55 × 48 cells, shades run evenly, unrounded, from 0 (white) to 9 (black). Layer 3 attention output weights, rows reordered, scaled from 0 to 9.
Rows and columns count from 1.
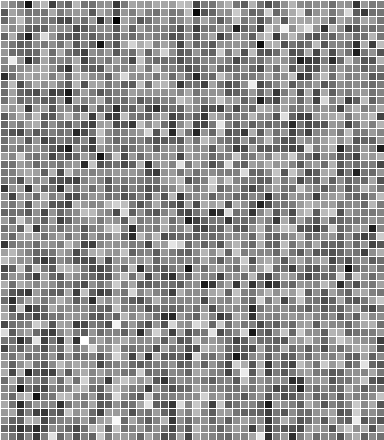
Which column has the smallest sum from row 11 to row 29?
42
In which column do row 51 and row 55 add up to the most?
34
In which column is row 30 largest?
17
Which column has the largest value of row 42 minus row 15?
32
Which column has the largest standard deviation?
15
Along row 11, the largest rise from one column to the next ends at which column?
33
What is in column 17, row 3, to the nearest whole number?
4
